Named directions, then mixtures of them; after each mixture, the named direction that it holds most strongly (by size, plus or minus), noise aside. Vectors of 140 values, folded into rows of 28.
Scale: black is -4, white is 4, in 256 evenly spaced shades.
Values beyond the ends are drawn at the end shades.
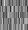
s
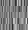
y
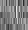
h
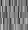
s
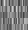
s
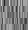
s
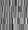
y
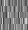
s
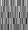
y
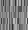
y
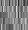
h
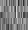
h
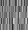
y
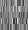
y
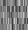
s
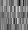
h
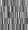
s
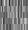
s
